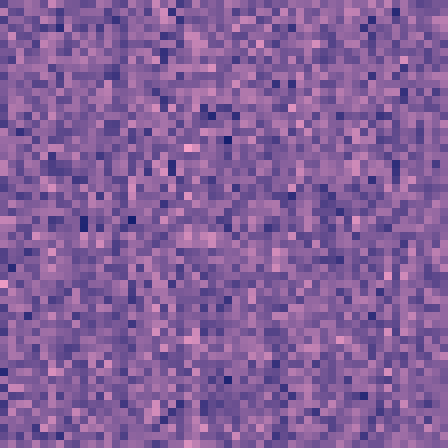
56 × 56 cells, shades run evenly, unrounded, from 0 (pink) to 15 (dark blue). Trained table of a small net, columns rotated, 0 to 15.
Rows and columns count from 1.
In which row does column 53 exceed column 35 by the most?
32
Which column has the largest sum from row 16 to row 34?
50
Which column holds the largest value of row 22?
22
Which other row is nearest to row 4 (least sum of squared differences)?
55
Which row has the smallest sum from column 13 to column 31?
30
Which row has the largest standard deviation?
28
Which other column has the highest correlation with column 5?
23
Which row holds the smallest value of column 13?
31
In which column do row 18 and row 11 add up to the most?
35
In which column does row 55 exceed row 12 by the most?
8
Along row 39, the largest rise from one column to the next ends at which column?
21
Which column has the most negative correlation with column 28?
51
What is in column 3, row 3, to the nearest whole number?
7
